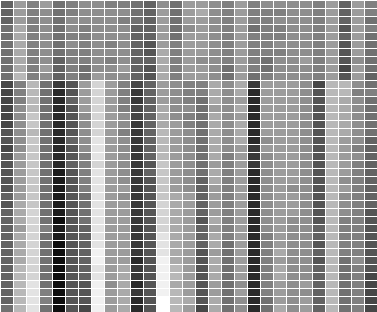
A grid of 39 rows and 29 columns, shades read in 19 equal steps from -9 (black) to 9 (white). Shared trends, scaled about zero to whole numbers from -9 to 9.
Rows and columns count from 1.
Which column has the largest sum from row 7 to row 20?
8
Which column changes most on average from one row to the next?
27
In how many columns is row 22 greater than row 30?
7
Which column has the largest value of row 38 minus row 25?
13
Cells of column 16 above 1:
9
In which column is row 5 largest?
2
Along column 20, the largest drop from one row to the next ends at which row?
11
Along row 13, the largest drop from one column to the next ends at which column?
20
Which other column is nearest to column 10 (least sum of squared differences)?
15
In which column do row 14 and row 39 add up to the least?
5
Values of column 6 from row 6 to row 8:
1 0 0
